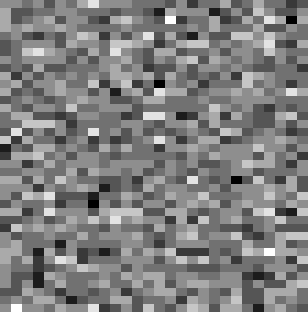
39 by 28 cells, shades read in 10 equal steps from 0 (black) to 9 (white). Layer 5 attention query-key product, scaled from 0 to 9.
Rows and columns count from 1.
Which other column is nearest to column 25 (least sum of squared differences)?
16
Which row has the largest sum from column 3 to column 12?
7
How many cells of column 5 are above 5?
10
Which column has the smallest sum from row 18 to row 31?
9
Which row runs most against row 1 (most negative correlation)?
26
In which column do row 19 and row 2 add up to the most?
24
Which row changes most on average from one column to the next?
3
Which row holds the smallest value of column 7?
38
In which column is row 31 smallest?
6
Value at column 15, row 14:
4
